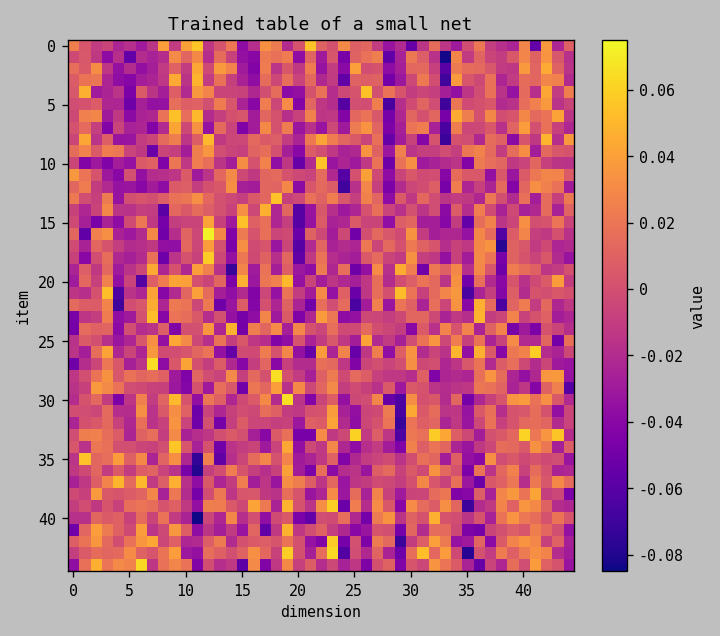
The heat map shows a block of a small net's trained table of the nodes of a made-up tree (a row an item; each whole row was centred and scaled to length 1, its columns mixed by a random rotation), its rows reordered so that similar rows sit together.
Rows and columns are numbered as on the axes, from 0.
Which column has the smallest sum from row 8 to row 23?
20
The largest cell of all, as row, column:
16, 12
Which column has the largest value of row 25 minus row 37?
36
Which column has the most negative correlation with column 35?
19
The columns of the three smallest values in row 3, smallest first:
33, 24, 28
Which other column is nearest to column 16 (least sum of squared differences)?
5
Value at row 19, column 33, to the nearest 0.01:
0.01
